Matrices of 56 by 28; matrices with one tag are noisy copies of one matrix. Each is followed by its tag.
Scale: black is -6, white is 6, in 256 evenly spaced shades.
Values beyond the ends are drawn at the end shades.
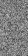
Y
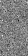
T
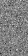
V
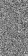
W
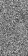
T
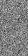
T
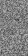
T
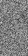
T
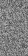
Y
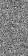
Y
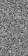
Y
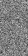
T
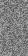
W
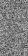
Y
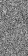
T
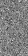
W
